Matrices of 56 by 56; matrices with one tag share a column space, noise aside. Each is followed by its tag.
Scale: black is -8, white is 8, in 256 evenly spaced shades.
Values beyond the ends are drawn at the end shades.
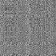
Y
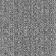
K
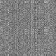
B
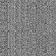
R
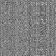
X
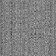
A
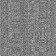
A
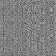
X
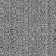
K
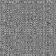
B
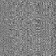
X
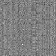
X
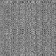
B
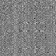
R
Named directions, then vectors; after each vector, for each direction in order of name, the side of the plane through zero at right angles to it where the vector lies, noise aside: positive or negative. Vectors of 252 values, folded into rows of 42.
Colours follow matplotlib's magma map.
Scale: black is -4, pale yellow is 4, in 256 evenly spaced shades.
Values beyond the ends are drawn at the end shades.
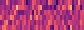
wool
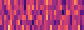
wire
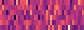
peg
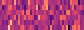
negative, positive, negative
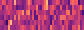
negative, positive, negative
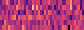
negative, positive, positive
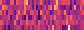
positive, negative, negative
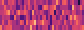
negative, negative, negative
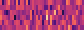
positive, positive, positive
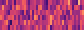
positive, negative, positive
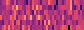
negative, positive, positive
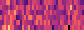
negative, positive, positive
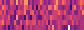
positive, negative, negative
